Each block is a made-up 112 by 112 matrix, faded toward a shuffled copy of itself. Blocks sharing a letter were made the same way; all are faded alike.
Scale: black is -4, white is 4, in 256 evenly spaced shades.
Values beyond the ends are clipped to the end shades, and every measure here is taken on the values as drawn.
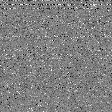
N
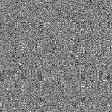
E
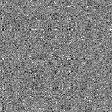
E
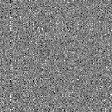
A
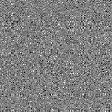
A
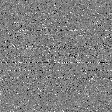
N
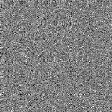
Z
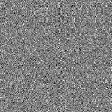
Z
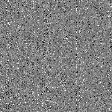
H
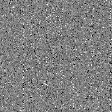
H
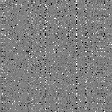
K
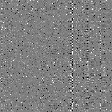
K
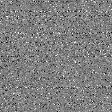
N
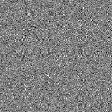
Z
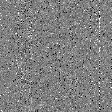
H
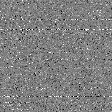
N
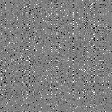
K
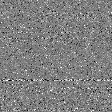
N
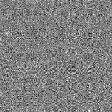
E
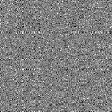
A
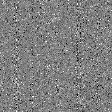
H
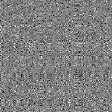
A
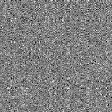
E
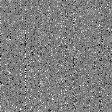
H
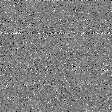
N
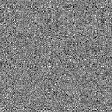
E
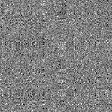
E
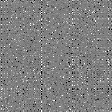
K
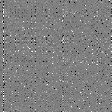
K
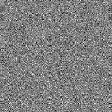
Z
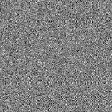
E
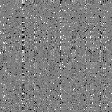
K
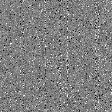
H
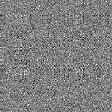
A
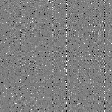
K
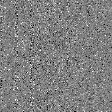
H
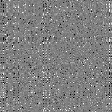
K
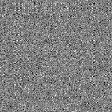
E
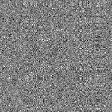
E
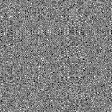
E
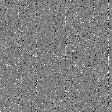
H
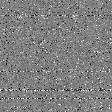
N
